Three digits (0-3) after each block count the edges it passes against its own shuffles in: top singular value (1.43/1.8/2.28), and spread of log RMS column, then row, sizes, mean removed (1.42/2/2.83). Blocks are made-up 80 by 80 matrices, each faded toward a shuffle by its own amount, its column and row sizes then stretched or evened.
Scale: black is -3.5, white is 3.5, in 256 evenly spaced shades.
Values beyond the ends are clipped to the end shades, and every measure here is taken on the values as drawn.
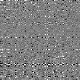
3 2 3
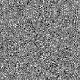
2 1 0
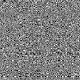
2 1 2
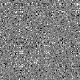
2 1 1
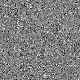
1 0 0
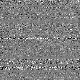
0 0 3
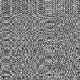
3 0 2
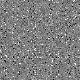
1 2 0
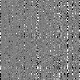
3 3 1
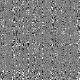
0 3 2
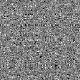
2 1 1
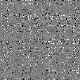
1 2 3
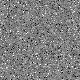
0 0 0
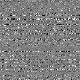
2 0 3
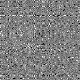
3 1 2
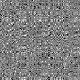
3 1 1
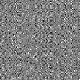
3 2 0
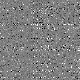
1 2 2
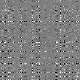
3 3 3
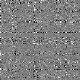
2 2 3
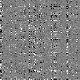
3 3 2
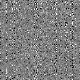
2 3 1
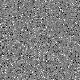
1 0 0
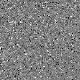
0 1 1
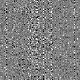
3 3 1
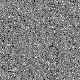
0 1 0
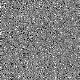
1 1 1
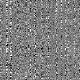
2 3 1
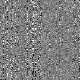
2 3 0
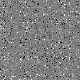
0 2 2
